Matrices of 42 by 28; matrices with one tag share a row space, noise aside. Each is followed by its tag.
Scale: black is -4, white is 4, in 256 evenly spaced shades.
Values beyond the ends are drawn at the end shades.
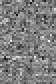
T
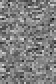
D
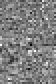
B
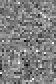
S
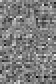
T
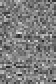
T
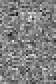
B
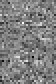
S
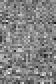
T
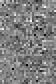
S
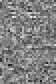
B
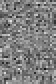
T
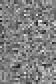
S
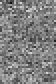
B
